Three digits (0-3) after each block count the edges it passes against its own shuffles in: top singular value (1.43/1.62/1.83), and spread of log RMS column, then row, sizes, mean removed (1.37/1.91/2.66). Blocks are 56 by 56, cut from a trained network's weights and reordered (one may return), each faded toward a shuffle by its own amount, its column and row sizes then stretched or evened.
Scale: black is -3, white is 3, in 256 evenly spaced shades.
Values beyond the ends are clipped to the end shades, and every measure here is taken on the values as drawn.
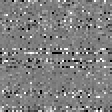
0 0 3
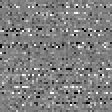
0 0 3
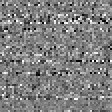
0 0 3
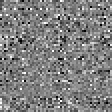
1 1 3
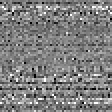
3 0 3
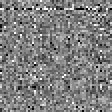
2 1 1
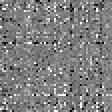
1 2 2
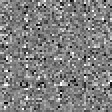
1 2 1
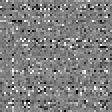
0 1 3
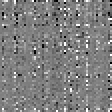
1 3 2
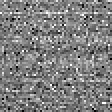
1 0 0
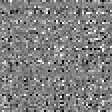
0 2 3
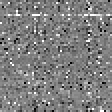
0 1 1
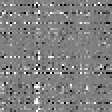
2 2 3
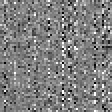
2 3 1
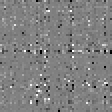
2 2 2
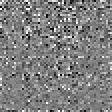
1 2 3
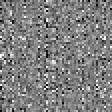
2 3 1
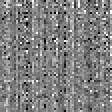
3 2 1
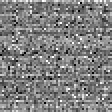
2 0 0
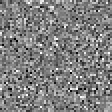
1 1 1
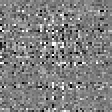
0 2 3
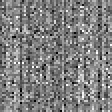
3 0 1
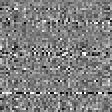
3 1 3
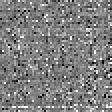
0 1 0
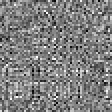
3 2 2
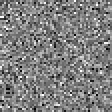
0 1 0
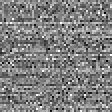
2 0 0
